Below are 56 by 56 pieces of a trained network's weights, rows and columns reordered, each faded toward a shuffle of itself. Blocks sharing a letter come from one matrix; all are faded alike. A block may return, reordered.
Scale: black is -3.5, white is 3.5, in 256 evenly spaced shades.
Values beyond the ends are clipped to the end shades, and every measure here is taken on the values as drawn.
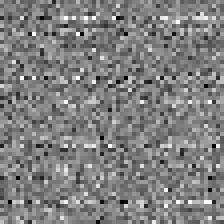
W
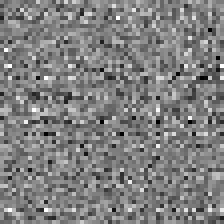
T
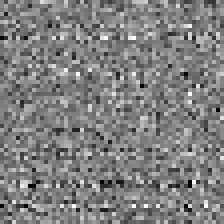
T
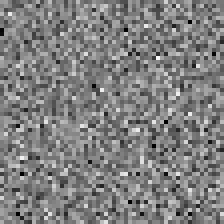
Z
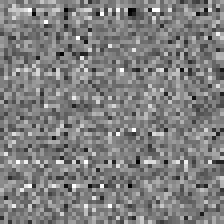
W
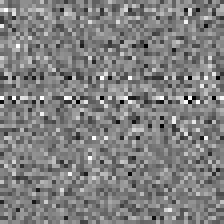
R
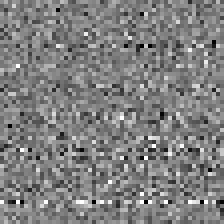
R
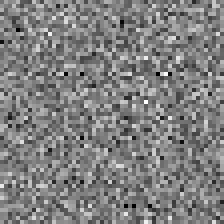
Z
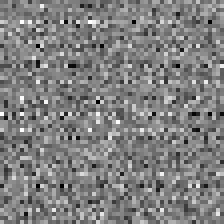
T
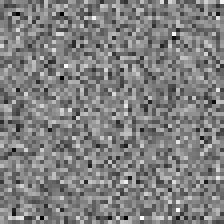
Z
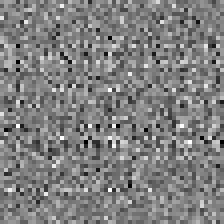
T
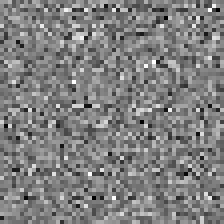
T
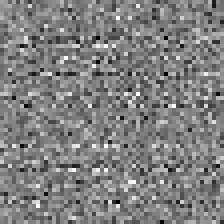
T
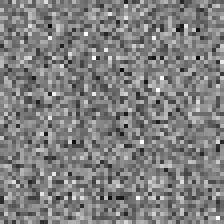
Z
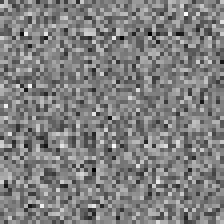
Z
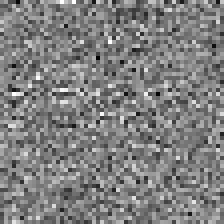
Z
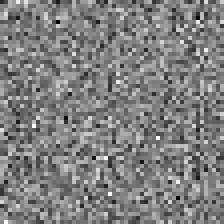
Z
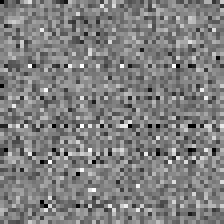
W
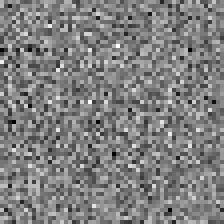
Z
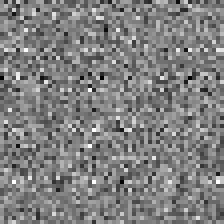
T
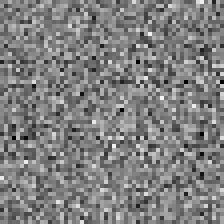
Z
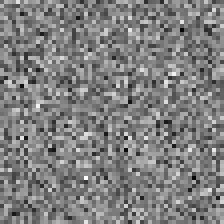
Z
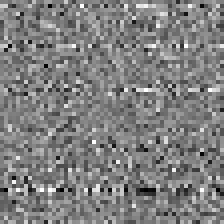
R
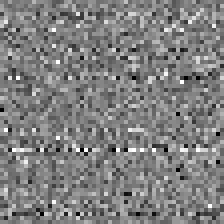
R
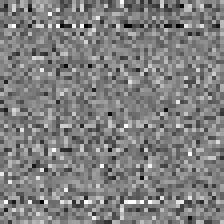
W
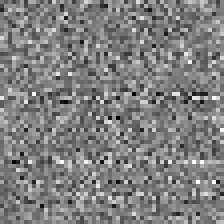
T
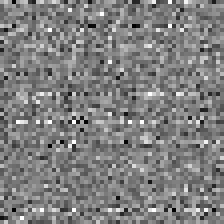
W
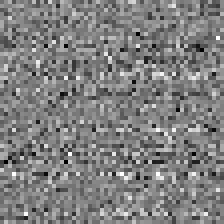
T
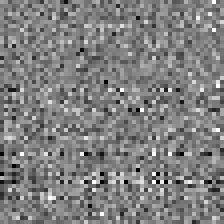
W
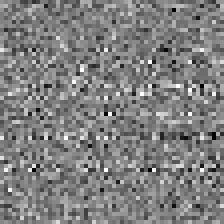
T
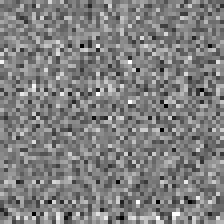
T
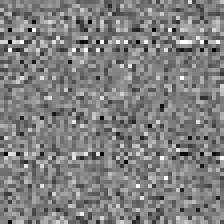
R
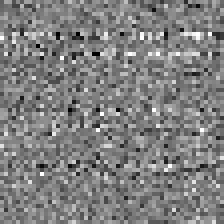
W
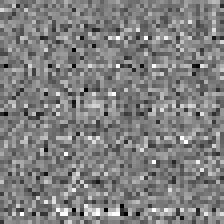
W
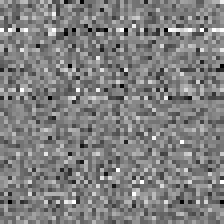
R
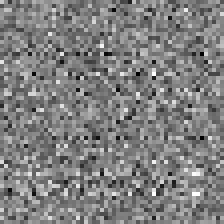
T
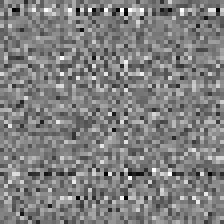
W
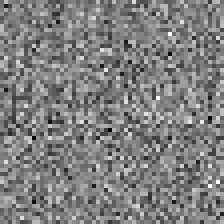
Z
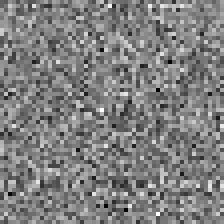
Z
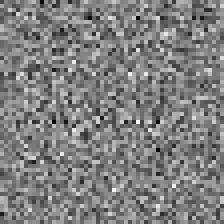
Z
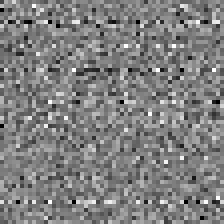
R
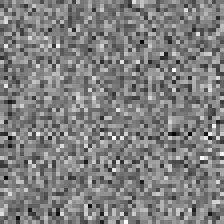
Z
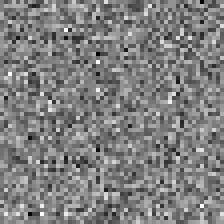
Z
